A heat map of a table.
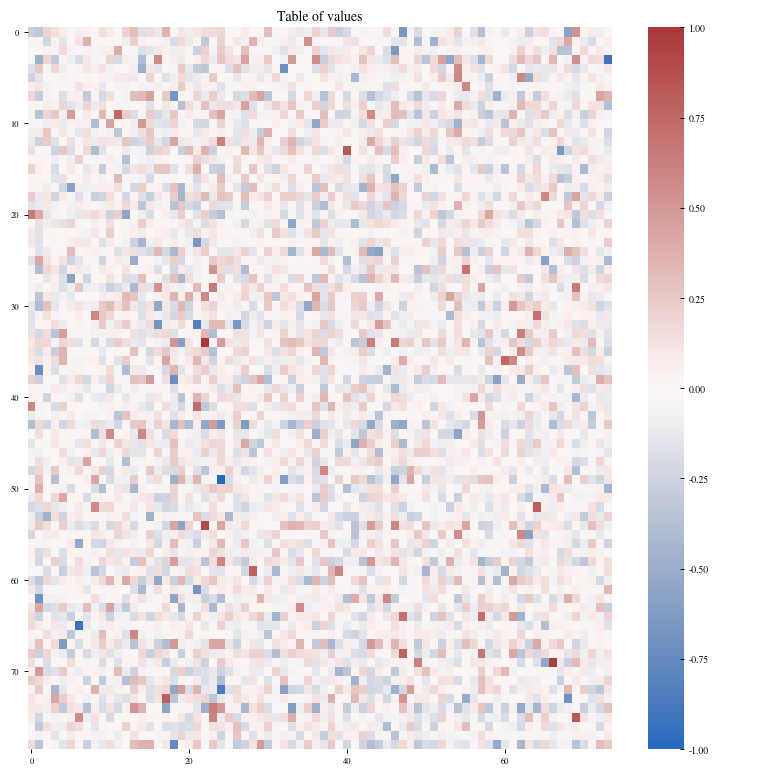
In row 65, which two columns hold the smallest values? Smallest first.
6, 65
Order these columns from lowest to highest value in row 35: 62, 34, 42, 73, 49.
73, 49, 34, 42, 62
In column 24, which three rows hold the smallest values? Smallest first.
49, 72, 43
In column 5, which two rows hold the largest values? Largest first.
9, 24
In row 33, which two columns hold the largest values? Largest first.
62, 4
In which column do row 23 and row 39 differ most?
21
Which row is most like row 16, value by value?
2
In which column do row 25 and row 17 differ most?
65
